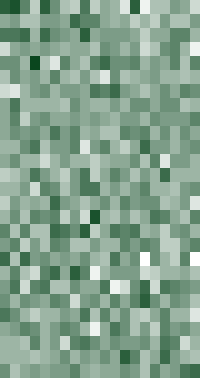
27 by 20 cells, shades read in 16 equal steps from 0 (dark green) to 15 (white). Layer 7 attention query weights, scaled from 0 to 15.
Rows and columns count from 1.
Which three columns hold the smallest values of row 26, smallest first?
13, 17, 14
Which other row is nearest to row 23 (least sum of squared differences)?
26
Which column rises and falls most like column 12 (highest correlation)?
3
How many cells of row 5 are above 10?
1
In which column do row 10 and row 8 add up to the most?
11
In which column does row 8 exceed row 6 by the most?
6
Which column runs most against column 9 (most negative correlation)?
4
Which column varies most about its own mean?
15
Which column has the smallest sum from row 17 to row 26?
9
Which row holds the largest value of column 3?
21
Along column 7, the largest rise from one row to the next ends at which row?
25
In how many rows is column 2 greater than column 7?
9
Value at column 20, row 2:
7
